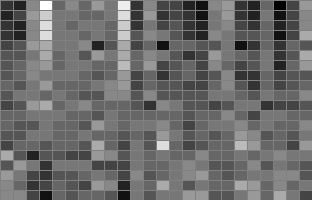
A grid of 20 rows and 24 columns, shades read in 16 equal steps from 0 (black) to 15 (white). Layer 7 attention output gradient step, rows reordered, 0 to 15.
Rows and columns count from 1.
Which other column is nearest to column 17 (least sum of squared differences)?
12
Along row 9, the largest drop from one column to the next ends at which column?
11
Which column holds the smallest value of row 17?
4
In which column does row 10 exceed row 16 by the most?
3
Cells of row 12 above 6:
7
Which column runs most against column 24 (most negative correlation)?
15
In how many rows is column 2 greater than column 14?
5
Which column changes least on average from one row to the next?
14
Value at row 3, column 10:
12
